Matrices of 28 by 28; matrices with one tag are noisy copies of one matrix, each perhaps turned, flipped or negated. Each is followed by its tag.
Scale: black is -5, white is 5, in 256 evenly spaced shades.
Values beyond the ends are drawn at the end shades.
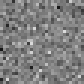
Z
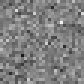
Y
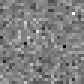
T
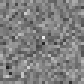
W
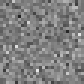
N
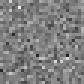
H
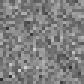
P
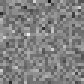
Z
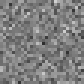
W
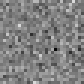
Z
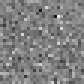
H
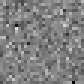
H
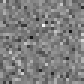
T
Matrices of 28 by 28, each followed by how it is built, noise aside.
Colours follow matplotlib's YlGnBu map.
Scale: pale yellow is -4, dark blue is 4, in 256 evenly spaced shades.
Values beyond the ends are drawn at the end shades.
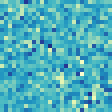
block diagonal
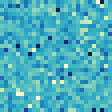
sparse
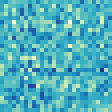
low rank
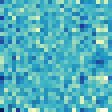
low rank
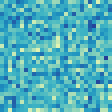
blocks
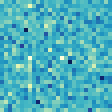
sparse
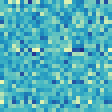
low rank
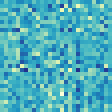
low rank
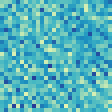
Toeplitz
